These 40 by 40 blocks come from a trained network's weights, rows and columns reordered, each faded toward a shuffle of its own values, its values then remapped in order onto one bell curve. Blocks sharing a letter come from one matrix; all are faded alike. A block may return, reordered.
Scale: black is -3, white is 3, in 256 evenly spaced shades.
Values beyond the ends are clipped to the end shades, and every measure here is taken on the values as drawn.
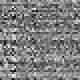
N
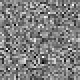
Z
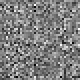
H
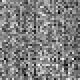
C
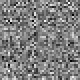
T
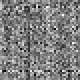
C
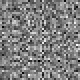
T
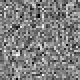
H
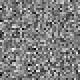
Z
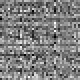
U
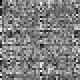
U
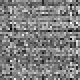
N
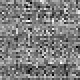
N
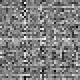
U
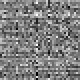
U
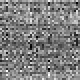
N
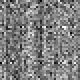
C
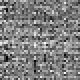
N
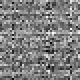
N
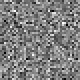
H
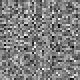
T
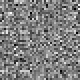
H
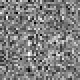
H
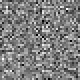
H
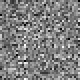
H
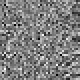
Z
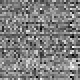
N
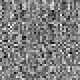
T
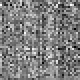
C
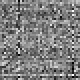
U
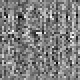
C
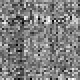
C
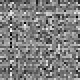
U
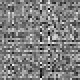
U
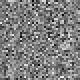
H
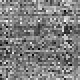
N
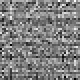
N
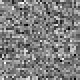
H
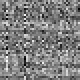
U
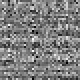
N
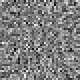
Z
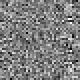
H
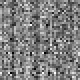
C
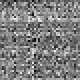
N
